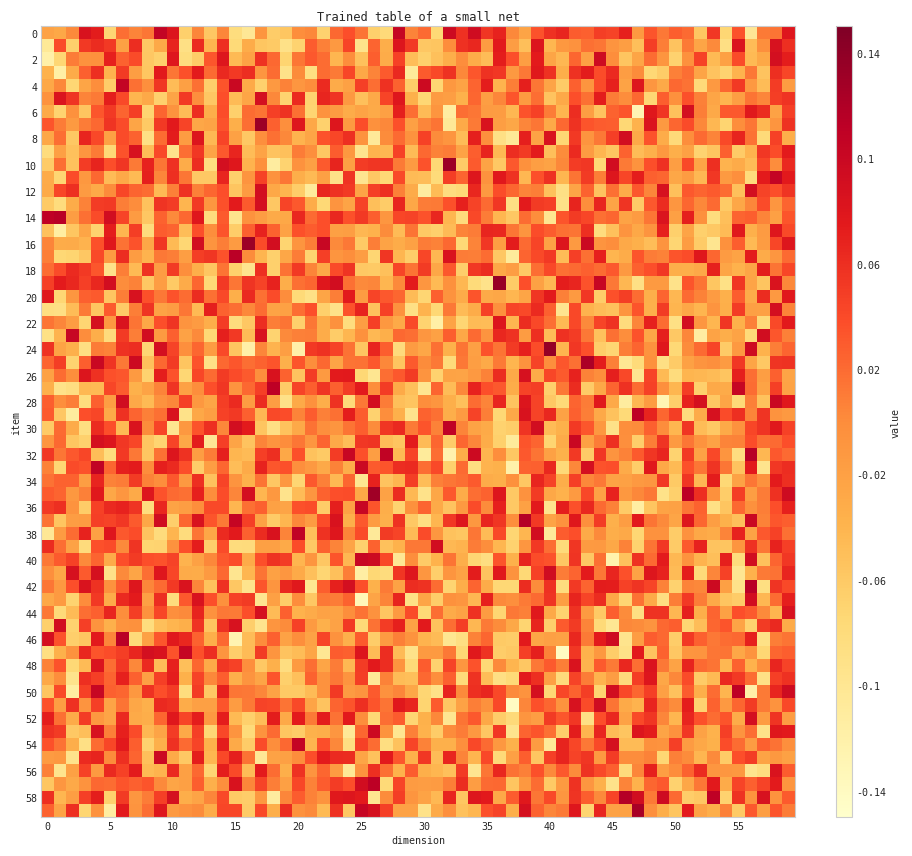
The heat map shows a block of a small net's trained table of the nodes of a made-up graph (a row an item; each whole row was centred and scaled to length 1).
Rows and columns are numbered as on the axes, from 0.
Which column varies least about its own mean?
14
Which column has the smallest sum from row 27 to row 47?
37
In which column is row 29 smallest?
2
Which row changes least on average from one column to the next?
57
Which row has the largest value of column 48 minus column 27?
41
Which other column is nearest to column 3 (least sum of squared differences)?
24
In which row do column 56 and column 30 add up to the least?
50
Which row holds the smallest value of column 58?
44
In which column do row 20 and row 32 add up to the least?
30
